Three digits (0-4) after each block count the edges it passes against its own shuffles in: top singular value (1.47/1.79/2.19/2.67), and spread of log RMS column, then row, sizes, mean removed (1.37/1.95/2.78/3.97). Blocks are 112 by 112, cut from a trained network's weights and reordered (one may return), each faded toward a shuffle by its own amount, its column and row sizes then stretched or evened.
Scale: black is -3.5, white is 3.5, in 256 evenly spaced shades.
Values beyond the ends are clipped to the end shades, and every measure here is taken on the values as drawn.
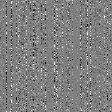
2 4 0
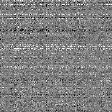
3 3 3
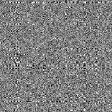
3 2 2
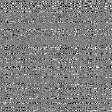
1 2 4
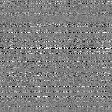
2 1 4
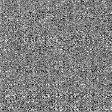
1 0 3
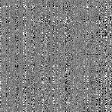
1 4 2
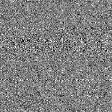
1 0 3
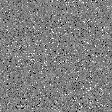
0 1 1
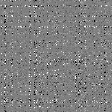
0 3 3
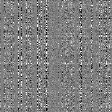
2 4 0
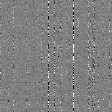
3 3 0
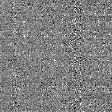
0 3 1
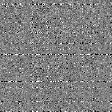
3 2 3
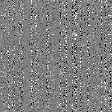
1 4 1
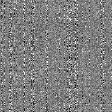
0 4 0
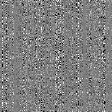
0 4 2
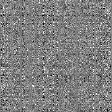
1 4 1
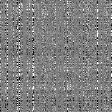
3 4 0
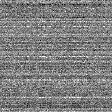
4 2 2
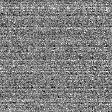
3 2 1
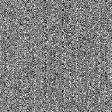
1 3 0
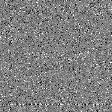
2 1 1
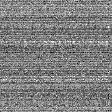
4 1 2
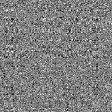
3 1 2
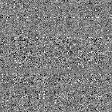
0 2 3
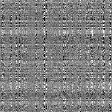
4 4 0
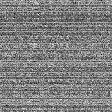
4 1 0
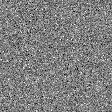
0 0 0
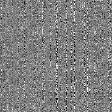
0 4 0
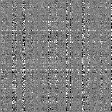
2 4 2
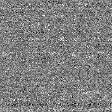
0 2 2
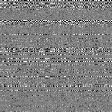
4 0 4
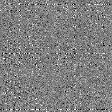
2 2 2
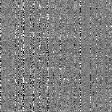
1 4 1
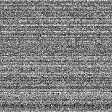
4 0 2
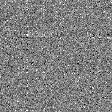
1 1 0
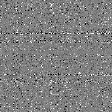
1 2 3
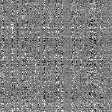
2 4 1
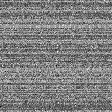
4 0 0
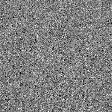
0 1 1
